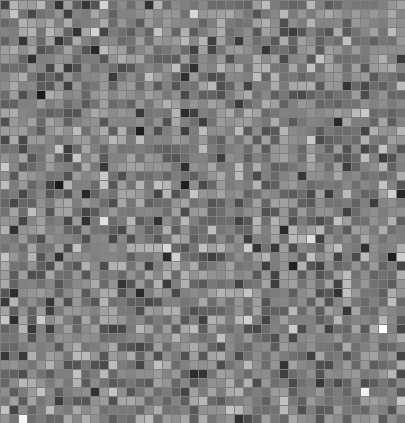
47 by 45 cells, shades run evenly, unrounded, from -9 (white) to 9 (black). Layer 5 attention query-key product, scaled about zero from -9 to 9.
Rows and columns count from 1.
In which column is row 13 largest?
21
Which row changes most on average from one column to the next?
37
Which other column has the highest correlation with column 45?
35
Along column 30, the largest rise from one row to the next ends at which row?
30
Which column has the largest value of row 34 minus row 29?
1
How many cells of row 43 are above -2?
39
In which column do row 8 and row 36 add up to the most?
2
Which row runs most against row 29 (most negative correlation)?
22
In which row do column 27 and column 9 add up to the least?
15
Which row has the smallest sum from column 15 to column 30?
28
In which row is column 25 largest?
18
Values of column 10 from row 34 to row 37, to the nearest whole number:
1 -1 -3 -1
